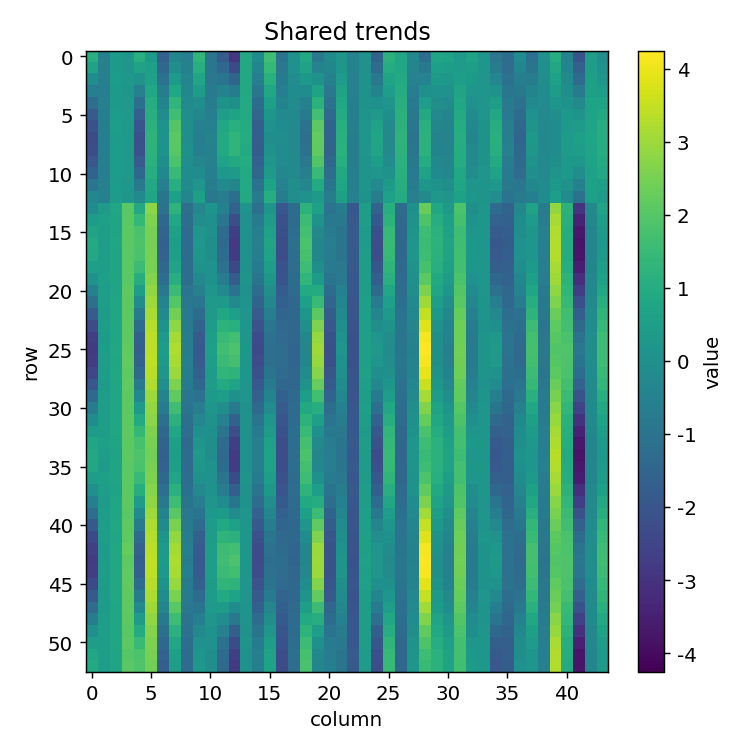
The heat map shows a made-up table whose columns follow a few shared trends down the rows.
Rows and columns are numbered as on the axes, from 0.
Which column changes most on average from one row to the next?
12
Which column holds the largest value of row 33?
39
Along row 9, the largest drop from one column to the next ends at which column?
20
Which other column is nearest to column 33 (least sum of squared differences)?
23
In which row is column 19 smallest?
0
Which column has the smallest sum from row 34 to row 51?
41
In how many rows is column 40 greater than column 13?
40
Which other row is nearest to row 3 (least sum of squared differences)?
11
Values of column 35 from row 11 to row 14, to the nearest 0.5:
-1 -1 -1.5 -1.5
